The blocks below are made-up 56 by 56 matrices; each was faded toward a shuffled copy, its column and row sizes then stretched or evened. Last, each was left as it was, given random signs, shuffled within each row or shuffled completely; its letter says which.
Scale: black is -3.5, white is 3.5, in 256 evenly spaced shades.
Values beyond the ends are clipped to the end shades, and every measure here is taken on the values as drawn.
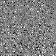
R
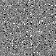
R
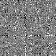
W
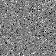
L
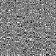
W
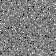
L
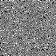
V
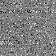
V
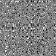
W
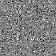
R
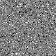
V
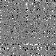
W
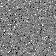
L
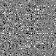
W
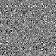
W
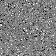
L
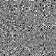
W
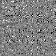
W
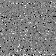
V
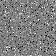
L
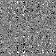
R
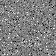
L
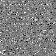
V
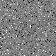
L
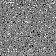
V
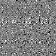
W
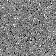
L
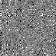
W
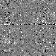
W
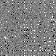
W
